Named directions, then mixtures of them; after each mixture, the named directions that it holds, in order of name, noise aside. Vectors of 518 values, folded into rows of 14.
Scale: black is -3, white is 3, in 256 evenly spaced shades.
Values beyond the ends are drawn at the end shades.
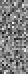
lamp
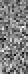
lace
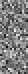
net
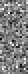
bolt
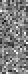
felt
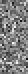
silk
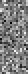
bolt, felt.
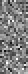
bolt, felt, net.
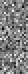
lace, lamp.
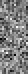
felt, lace.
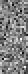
lace, net, silk.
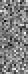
felt, lace.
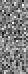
lamp.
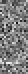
silk.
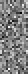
bolt, lamp, net.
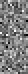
net.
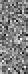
lace, net.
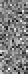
bolt, lace, net.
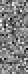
bolt, silk.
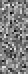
bolt, net.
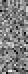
felt.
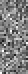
felt, lace, lamp.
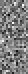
lamp.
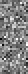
lace, silk.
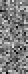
felt.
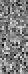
bolt, lace.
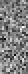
lace.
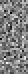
bolt, lamp, silk.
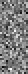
net.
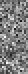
net, silk.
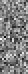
lace, silk.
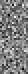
lamp, net.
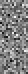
lamp, net.
